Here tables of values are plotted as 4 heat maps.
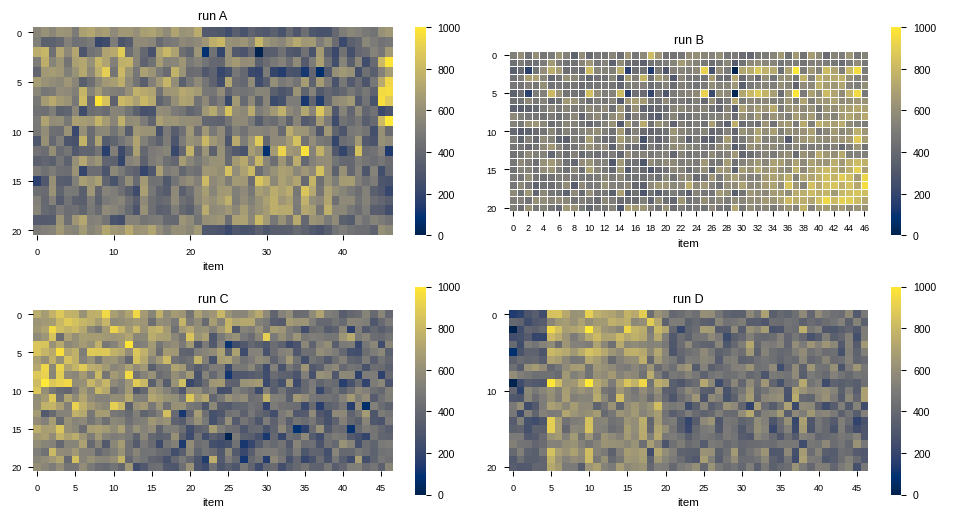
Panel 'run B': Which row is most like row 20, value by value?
6
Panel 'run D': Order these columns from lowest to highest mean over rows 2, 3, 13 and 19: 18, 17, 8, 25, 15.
18, 25, 8, 17, 15
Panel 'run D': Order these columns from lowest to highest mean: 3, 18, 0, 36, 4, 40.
0, 3, 4, 36, 40, 18
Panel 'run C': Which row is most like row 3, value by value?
11
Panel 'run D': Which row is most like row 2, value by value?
9
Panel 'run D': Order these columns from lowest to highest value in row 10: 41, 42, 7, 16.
16, 42, 41, 7
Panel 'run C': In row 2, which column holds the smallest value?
41
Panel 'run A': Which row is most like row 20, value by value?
0
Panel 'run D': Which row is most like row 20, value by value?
6
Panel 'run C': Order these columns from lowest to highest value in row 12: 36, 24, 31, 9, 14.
24, 36, 31, 9, 14
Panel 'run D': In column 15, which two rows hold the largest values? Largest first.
2, 9
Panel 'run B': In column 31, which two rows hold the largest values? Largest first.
5, 2
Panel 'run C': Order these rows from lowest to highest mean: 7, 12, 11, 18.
18, 12, 7, 11
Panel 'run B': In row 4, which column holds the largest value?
40
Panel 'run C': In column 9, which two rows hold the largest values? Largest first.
0, 5
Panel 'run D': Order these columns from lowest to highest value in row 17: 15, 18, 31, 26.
31, 26, 15, 18
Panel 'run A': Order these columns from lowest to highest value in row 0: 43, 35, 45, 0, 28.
28, 35, 43, 0, 45
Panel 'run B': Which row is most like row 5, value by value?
2
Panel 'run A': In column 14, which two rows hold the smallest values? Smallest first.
14, 8
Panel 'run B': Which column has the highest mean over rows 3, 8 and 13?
43
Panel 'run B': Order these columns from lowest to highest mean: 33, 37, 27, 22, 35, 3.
3, 27, 22, 35, 33, 37
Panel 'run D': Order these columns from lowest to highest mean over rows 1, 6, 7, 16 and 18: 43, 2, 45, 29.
2, 43, 45, 29
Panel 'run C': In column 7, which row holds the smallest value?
17
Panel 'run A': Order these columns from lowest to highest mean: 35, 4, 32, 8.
4, 35, 32, 8
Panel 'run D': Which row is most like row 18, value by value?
19
